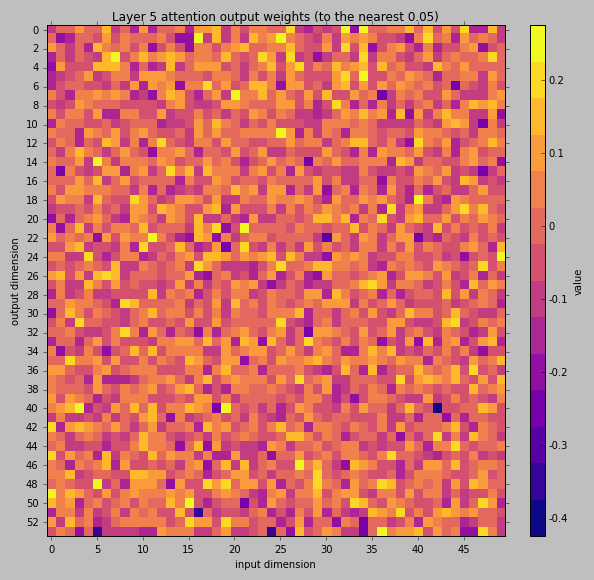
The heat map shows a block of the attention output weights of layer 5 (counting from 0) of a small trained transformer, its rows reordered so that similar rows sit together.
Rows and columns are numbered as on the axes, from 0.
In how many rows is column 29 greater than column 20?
24
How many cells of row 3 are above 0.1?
9
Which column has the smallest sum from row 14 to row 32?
28
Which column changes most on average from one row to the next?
17
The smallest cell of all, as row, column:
40, 42
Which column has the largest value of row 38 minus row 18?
30
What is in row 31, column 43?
0.15
